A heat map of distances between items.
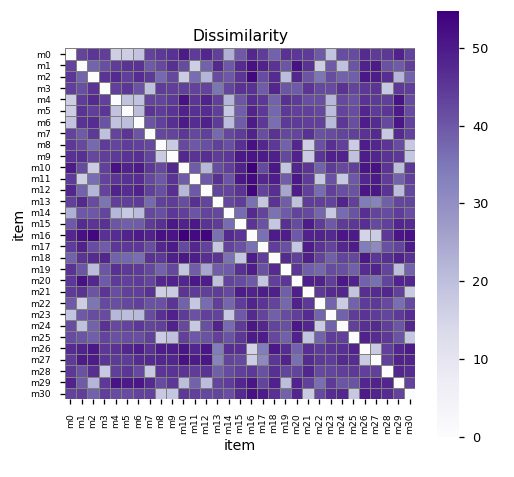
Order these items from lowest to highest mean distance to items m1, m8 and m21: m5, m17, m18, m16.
m5, m18, m17, m16
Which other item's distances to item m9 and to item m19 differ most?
m10
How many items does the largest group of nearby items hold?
6
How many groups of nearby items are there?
8
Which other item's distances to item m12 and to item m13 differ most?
m20
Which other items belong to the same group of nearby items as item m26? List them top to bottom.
m16, m27
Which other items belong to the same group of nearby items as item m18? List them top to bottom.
m15
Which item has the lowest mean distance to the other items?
m14
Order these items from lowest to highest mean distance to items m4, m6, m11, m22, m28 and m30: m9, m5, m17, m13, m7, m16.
m5, m7, m9, m13, m17, m16
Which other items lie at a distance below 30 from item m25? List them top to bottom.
m8, m9, m21, m30
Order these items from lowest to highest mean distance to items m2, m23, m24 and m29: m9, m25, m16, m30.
m25, m30, m9, m16
